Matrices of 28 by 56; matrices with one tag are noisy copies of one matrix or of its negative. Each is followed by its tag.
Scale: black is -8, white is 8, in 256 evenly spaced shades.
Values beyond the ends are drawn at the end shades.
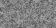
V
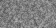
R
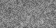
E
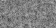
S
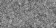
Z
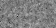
S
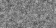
V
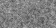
E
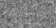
S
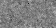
Z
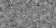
V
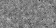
S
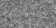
S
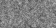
Z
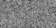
Z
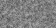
S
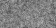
E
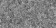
Z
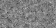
S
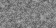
V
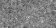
E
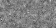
V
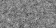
S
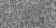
E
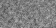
R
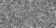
Z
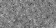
R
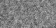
R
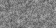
V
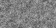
V
